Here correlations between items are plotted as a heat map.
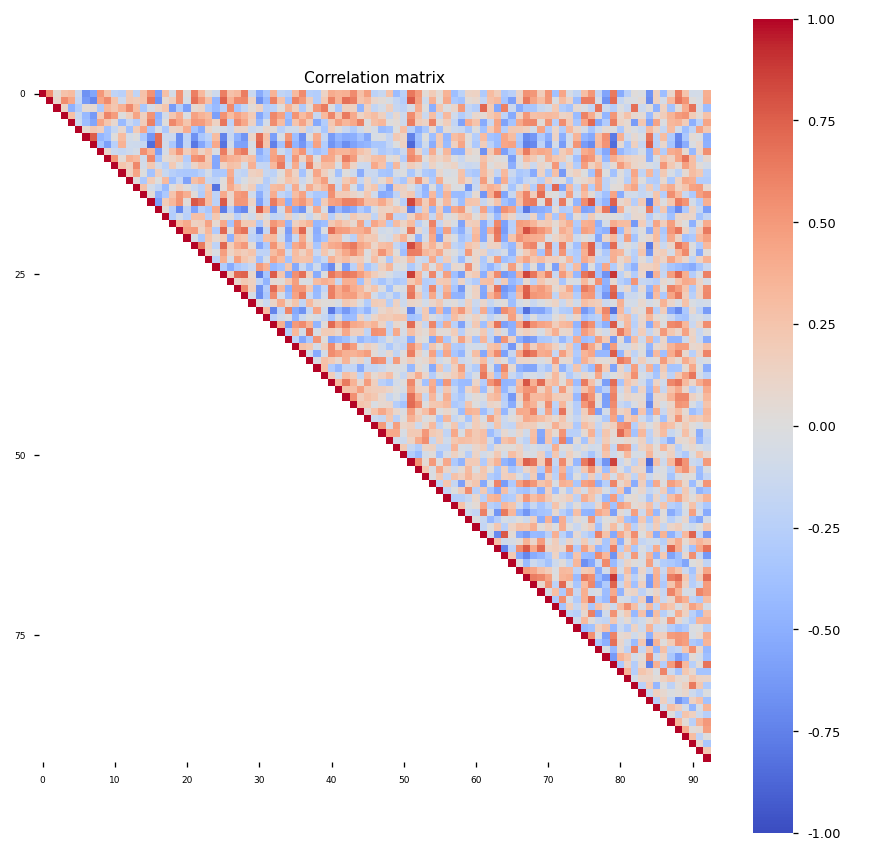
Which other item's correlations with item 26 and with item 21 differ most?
72
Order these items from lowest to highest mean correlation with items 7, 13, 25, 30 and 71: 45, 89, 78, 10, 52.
52, 45, 89, 78, 10
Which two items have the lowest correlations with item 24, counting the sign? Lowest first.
13, 40
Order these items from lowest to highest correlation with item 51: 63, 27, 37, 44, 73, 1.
73, 37, 63, 44, 27, 1
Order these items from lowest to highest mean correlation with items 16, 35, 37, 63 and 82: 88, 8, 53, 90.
53, 8, 88, 90
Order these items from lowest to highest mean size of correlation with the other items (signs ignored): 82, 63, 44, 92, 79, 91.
91, 82, 44, 92, 63, 79
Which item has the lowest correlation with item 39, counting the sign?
24
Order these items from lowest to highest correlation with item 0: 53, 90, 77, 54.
77, 90, 53, 54
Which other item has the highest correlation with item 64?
61
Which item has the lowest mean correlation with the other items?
7
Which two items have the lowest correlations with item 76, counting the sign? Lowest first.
84, 7
